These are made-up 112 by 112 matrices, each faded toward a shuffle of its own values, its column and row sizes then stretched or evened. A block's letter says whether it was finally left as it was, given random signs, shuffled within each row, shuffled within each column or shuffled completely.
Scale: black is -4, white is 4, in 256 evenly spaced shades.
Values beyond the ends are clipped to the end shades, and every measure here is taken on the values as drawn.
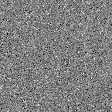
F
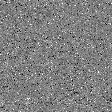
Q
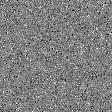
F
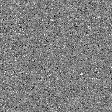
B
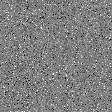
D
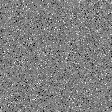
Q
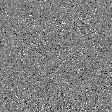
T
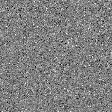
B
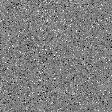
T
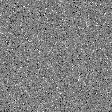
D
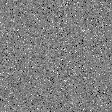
D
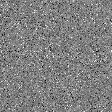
T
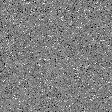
Q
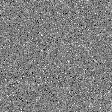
Q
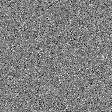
D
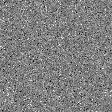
D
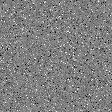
F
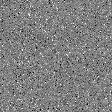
D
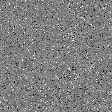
D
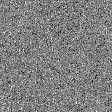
T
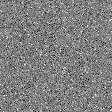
F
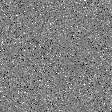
F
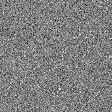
D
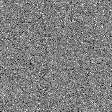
T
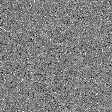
D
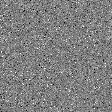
D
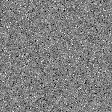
F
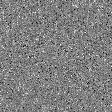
F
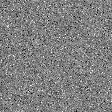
Q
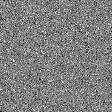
T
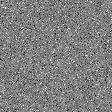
F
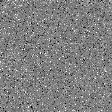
T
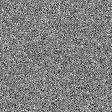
Q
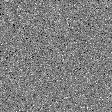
F
